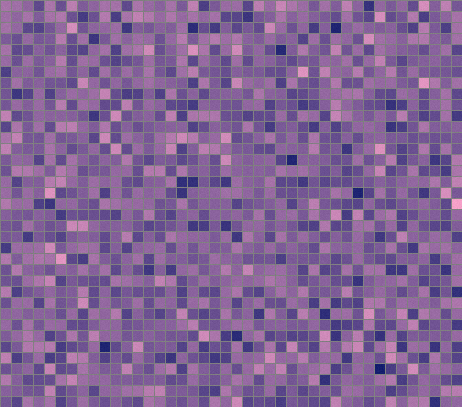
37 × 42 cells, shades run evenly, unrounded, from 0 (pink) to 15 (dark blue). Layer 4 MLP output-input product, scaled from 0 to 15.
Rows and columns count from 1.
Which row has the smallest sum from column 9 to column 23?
5
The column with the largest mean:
37
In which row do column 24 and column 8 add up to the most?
29
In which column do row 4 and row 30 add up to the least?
34
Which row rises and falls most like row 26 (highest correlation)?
18
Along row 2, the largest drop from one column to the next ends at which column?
35
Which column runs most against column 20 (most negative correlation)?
25
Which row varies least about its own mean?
6
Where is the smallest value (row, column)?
19, 42
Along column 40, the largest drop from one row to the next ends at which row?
33
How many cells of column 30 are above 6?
29
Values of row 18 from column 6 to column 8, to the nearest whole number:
10 9 8
